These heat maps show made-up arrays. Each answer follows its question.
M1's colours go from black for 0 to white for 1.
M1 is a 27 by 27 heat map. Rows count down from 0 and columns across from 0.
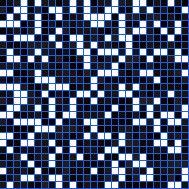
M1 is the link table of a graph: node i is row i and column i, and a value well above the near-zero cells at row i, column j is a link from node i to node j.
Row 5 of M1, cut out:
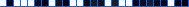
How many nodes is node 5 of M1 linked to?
11
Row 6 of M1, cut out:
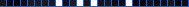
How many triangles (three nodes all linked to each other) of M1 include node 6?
2
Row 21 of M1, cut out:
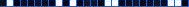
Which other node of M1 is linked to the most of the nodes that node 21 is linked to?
node 26
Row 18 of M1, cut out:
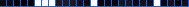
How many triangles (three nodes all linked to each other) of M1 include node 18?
3
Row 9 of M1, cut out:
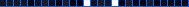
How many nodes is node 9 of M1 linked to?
2
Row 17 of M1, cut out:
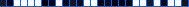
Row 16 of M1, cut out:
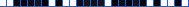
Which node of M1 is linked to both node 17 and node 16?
node 24
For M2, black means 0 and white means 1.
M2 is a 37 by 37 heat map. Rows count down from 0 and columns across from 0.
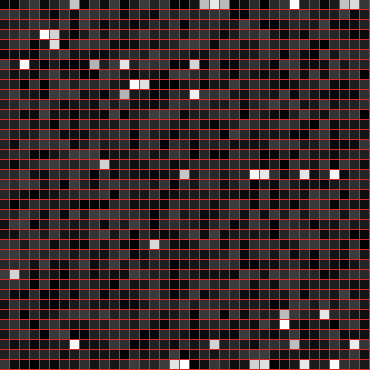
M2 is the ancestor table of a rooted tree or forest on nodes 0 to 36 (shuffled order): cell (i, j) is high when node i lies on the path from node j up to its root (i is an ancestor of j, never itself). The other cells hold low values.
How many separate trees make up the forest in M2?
11
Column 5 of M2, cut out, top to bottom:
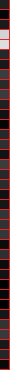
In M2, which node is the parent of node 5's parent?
3
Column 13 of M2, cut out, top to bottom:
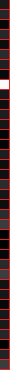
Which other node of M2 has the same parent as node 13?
14
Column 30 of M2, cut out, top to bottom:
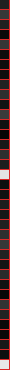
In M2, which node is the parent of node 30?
17
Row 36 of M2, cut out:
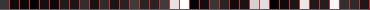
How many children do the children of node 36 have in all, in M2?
5
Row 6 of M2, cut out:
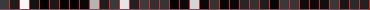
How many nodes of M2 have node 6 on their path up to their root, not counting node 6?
4
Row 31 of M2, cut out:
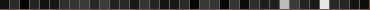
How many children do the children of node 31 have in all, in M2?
1
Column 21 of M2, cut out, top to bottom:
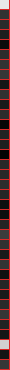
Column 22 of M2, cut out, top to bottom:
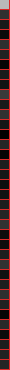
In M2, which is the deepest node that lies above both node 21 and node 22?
0
